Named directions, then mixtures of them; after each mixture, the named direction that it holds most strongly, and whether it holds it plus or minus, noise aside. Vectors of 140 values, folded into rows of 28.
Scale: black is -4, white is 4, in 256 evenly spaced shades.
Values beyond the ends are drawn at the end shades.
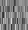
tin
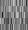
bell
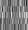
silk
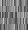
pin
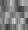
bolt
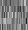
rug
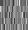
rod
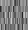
rod, minus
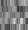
bolt, plus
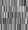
rug, minus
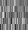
tin, minus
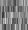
tin, plus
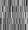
silk, plus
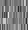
rug, plus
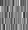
rod, plus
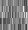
silk, plus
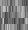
bolt, minus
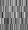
bell, plus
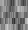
bolt, minus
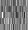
bell, minus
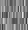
rug, plus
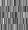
pin, plus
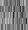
rod, minus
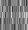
silk, plus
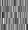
pin, plus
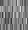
bell, plus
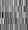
bell, plus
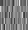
rod, plus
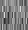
rug, minus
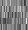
rug, minus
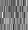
bell, minus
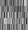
rug, plus
